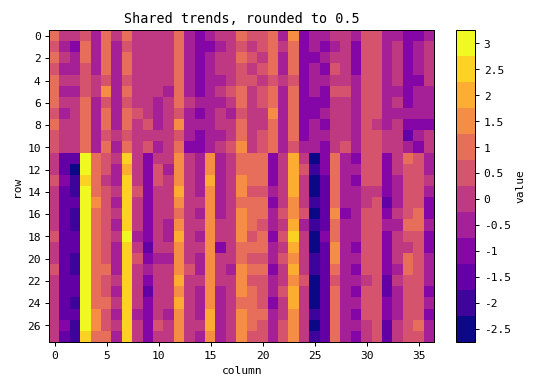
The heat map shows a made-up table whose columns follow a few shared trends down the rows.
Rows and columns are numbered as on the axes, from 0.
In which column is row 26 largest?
3
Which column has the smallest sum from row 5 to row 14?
25
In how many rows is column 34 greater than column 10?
13
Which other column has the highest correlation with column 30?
32
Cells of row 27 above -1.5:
32
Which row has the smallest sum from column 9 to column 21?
7
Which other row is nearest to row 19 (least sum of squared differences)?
23
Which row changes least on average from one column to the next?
4
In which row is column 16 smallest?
19
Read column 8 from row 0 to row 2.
0 0 0
